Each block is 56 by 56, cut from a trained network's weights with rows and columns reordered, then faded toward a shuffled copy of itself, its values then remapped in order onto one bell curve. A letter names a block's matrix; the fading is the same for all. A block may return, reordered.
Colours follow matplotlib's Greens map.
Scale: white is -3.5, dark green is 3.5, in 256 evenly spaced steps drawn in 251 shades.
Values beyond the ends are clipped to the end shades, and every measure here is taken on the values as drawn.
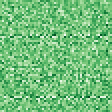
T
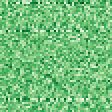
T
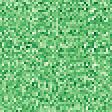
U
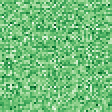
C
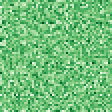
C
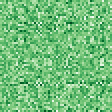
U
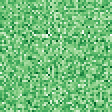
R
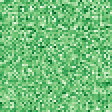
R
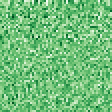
U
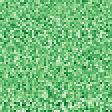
U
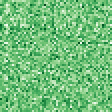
C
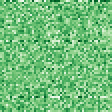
T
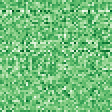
T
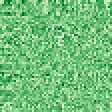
U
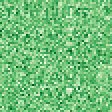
C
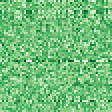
T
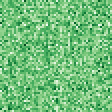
R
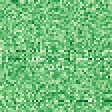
T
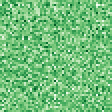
C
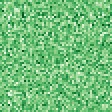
C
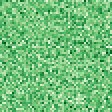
R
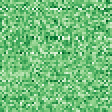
T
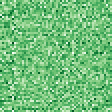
C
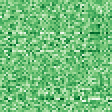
T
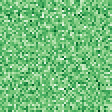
C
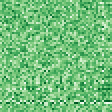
T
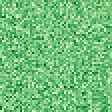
R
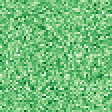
R
